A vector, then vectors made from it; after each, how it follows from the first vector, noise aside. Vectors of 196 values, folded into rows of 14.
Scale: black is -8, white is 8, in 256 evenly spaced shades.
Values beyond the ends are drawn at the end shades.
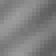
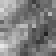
reversed, negated, scaled up.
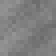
reversed, negated, shrunk.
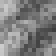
reversed, negated, scaled up.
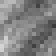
reversed, negated, scaled up.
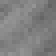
shrunk.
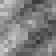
reversed, negated, scaled up.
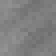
reversed, negated, shrunk.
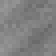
reversed, negated, shrunk.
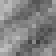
reversed, negated, scaled up.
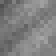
reversed.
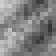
reversed, negated, scaled up.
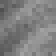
reversed.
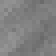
reversed, negated, shrunk.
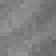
shrunk.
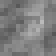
wrapped around, negated.
